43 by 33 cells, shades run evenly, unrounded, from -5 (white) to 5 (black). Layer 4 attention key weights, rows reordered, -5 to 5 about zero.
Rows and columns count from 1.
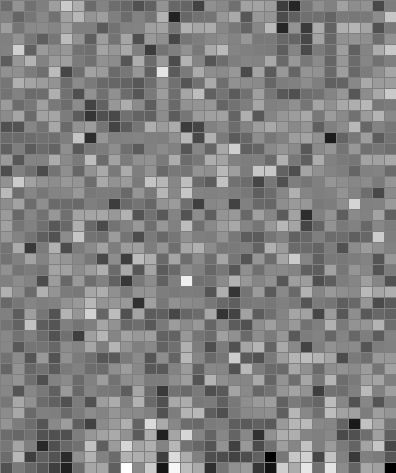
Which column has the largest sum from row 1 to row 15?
15
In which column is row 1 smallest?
6
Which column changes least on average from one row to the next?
29
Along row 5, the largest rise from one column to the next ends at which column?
3
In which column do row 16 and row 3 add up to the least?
23
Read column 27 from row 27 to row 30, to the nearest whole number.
0 0 2 0
